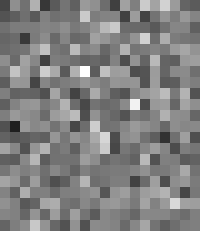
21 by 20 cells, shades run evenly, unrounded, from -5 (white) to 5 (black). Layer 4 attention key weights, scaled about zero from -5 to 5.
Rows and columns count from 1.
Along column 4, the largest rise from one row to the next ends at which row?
2
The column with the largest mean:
1
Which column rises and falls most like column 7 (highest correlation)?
14
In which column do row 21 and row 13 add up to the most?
17
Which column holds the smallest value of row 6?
16
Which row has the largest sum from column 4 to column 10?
6
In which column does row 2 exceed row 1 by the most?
15
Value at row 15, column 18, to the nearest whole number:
0
